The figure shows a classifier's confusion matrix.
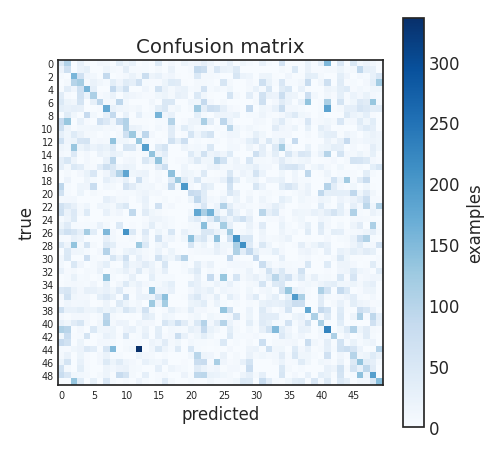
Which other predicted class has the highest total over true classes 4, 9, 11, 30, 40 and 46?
22
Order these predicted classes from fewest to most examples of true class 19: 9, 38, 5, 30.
9, 38, 30, 5
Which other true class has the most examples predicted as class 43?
35
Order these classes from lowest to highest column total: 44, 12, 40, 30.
30, 44, 40, 12
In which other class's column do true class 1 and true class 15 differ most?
8
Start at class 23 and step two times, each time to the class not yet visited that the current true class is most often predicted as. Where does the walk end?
47
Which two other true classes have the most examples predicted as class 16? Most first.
36, 37
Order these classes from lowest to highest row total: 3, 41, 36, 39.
39, 3, 36, 41
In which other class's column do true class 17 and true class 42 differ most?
10
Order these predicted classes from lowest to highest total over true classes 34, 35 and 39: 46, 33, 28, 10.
28, 10, 33, 46
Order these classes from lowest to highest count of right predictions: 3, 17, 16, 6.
16, 6, 3, 17
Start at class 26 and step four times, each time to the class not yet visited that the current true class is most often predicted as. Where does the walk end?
33
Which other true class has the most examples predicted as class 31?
23
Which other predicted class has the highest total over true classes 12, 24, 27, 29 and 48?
46
